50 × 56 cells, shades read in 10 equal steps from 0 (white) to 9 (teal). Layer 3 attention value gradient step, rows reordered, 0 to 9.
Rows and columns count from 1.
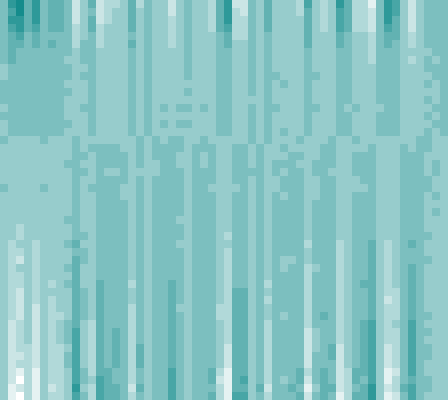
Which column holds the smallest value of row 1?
47
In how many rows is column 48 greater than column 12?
9
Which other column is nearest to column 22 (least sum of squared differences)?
13
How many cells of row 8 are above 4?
25
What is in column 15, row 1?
3
